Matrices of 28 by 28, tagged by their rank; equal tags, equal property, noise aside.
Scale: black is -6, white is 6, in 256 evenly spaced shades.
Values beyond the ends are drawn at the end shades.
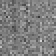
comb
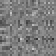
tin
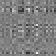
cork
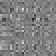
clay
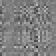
clay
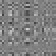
cork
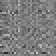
tin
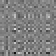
cork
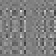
cork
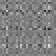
cork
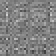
clay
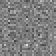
comb
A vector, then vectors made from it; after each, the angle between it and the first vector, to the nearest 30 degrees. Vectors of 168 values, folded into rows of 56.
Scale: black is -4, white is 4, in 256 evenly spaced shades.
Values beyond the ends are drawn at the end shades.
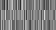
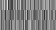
150 degrees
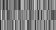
60 degrees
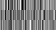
150 degrees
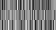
60 degrees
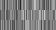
30 degrees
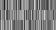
30 degrees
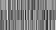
120 degrees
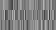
120 degrees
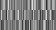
90 degrees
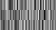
120 degrees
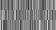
90 degrees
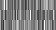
120 degrees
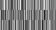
150 degrees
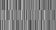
30 degrees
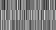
30 degrees
